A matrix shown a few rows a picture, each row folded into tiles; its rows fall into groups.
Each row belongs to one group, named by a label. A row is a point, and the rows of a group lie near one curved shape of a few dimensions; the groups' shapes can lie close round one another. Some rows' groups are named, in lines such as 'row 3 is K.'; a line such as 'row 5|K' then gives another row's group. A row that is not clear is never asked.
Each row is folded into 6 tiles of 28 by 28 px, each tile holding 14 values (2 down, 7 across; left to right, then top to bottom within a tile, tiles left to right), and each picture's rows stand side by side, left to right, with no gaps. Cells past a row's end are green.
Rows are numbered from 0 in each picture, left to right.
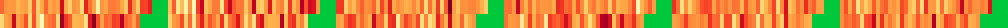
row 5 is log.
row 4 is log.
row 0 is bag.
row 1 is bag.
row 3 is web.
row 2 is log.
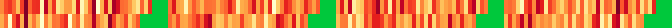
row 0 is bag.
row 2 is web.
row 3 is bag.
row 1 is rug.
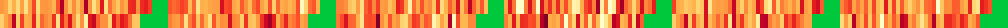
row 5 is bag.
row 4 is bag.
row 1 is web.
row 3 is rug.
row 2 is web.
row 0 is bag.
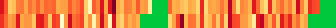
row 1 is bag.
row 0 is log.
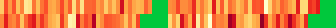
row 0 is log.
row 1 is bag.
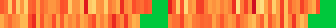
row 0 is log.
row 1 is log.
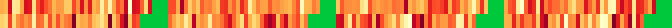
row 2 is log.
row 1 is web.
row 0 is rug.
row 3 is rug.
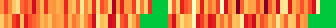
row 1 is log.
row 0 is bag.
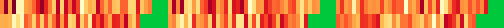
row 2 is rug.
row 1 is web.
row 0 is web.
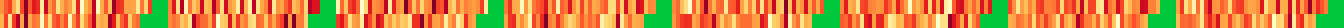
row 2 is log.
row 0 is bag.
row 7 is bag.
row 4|bag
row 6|log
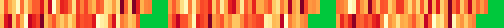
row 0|web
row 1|web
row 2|bag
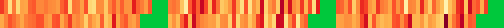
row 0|log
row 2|rug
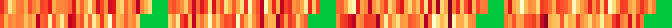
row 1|bag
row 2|bag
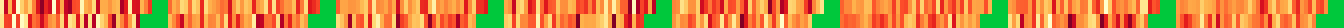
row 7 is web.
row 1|bag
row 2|bag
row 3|rug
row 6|bag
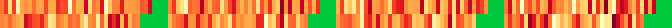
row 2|bag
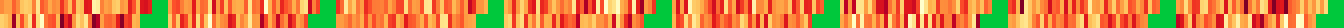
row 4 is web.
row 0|bag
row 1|bag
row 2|log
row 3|rug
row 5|web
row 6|web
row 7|log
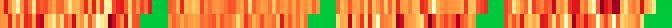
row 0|rug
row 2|bag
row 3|log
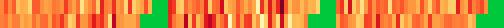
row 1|log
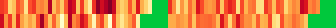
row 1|log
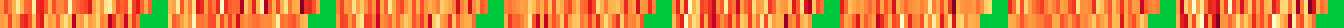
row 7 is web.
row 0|rug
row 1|log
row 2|web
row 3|web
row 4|web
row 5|log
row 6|log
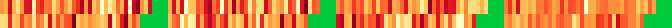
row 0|rug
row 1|web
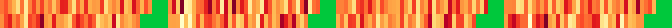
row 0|web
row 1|web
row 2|bag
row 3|web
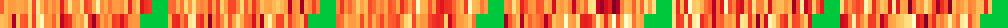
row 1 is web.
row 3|log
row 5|log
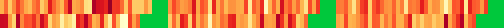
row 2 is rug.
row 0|log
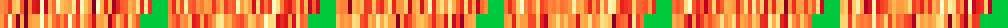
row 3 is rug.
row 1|rug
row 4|bag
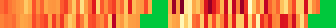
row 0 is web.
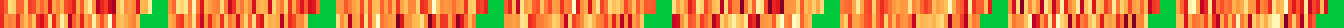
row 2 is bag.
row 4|log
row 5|rug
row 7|rug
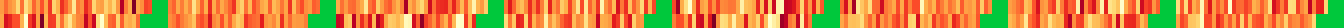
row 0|web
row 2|log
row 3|bag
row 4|rug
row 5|web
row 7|log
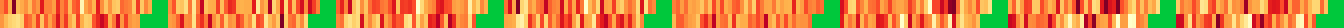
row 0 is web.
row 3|web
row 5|log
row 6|log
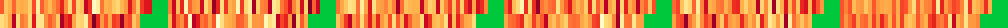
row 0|bag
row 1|rug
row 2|bag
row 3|bag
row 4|bag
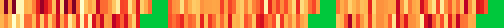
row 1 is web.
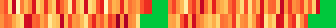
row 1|bag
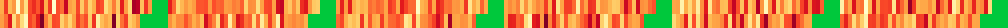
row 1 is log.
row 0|web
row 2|web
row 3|web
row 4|bag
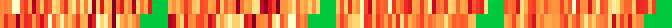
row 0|bag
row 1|log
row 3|rug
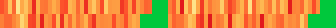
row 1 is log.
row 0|log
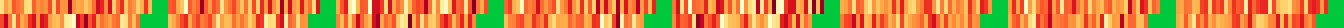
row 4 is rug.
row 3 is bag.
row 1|bag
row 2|rug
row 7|rug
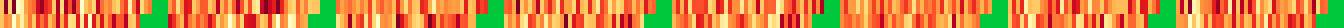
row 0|web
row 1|log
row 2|bag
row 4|rug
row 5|web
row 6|web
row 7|web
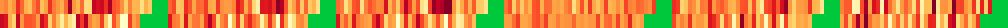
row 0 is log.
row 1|log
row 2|log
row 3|log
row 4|log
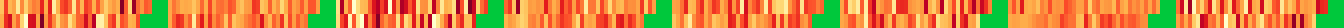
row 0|web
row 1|web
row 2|web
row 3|web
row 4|rug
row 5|bag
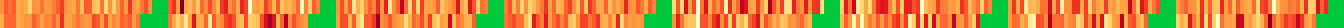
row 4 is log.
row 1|web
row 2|web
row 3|web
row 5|web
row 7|bag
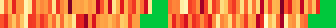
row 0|log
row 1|bag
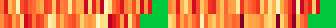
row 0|rug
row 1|rug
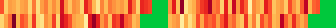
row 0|bag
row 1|web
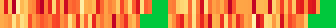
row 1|bag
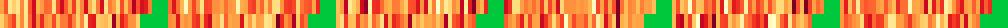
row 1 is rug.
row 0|bag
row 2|rug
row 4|web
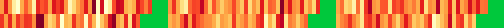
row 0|rug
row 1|bag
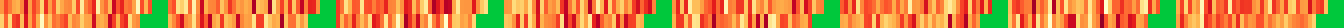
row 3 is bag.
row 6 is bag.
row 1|bag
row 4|web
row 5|rug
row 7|log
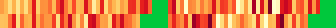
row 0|bag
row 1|rug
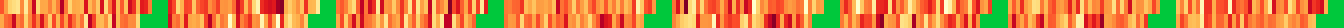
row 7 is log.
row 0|bag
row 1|log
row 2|bag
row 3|web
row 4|web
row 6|log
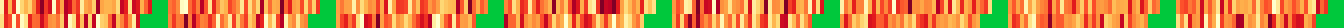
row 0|web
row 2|web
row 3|log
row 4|bag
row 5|log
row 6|web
